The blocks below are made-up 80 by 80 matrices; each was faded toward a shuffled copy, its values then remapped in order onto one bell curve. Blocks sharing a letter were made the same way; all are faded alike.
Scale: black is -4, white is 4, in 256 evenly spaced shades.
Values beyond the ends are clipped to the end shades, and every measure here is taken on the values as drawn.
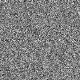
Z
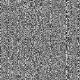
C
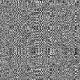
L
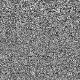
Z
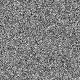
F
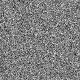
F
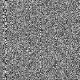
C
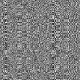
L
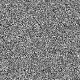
Z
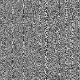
C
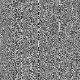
C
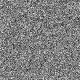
F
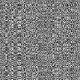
L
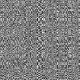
L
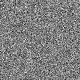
F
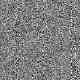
C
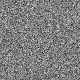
F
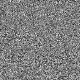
Z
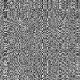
L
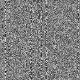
C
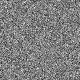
F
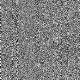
C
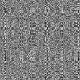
L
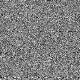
Z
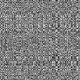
L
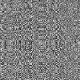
L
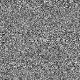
Z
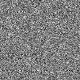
Z
